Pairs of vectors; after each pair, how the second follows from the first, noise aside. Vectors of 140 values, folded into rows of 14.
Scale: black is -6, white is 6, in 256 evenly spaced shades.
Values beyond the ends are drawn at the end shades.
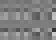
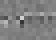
wrapped around, negated, partly zeroed.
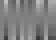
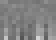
negated, partly zeroed.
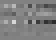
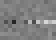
negated, partly zeroed.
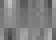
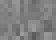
wrapped around, negated, shrunk.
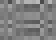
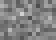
shuffled.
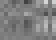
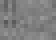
wrapped around, negated, shrunk.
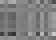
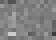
negated, partly zeroed.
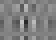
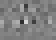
negated, partly zeroed.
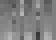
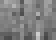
negated.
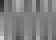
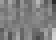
reversed, negated.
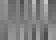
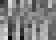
reversed, negated, scaled up.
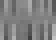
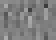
wrapped around, negated, partly zeroed.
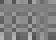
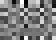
reversed, negated, scaled up.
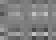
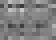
reversed, negated.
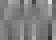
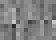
wrapped around, negated.
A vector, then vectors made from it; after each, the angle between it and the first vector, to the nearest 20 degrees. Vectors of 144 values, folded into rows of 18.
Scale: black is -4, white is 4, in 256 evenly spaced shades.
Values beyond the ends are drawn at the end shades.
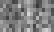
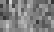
80 degrees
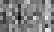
80 degrees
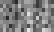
20 degrees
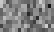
120 degrees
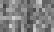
140 degrees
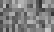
60 degrees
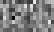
100 degrees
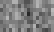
160 degrees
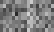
60 degrees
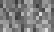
40 degrees
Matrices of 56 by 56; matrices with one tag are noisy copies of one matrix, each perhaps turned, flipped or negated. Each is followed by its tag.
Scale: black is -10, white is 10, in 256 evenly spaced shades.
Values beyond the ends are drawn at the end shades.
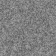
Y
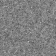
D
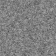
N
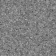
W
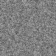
N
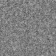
W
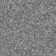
Y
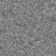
N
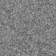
D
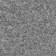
Y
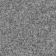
Y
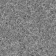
D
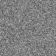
D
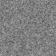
Y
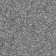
D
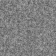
W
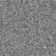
W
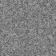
W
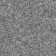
N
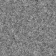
N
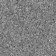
Y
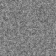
W
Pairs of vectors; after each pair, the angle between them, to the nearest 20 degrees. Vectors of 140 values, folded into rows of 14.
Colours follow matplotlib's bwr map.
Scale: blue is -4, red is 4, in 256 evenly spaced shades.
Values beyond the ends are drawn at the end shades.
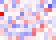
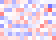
40 degrees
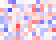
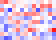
40 degrees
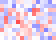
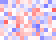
40 degrees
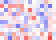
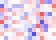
100 degrees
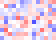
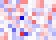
100 degrees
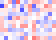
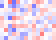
40 degrees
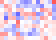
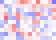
160 degrees
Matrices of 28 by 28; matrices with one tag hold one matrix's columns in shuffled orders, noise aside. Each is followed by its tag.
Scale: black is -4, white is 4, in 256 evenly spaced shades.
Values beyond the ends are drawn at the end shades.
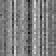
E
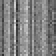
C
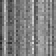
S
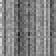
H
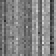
S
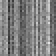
S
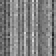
H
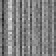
E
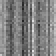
C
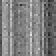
H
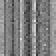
C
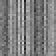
S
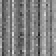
H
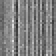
C
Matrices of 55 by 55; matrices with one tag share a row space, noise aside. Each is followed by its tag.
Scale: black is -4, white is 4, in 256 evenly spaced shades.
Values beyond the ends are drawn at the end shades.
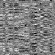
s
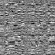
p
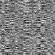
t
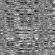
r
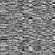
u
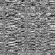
p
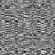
t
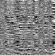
r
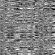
r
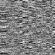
u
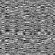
t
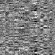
s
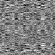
t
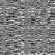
p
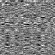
t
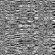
r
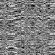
p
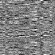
s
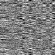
u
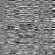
r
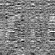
p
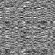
t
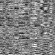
s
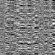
r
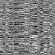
s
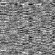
u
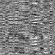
s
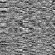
u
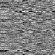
u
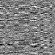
s
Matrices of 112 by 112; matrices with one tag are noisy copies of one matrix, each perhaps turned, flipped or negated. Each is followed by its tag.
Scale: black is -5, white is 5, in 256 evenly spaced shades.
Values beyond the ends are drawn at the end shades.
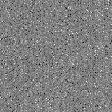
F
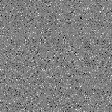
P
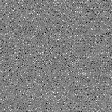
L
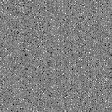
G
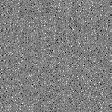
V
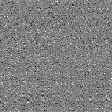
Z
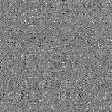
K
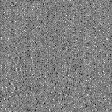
Z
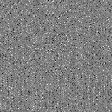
L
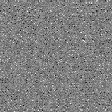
V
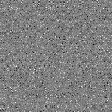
F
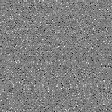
G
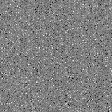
F
